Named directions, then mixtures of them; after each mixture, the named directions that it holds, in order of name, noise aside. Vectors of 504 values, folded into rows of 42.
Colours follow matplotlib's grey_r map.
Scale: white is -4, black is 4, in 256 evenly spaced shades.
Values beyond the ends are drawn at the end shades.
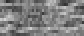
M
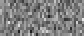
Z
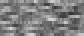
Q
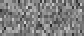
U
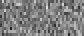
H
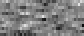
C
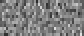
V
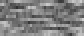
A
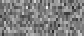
H, Q, U.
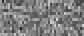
C, H.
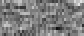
A, C, H.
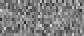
U.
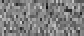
H, V.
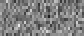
U, Z.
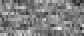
A, C.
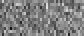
H, V.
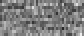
A, H, V.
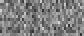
U, V, Z.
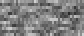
Q.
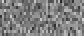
H, Z.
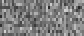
H, M.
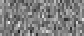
Z.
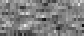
C.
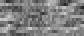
M.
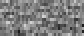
C, Q, Z.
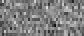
A, H.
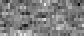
C.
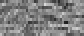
A, Q.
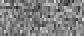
H, M, Z.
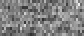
C, Q, U.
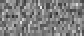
V.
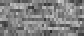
A.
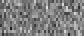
H.
